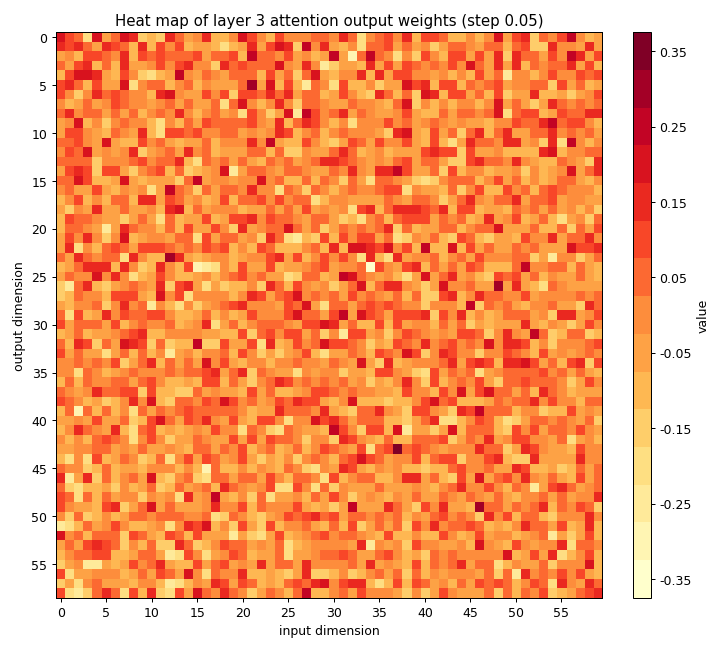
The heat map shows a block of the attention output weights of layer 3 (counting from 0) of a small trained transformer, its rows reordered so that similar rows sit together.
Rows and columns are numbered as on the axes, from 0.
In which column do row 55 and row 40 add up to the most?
11
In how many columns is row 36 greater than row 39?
26
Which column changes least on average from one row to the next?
57
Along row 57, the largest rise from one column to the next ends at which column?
55
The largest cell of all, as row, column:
43, 37
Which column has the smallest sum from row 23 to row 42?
1
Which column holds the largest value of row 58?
27
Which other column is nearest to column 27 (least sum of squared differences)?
58
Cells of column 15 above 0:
15
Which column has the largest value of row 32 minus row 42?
8
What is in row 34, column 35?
-0.15
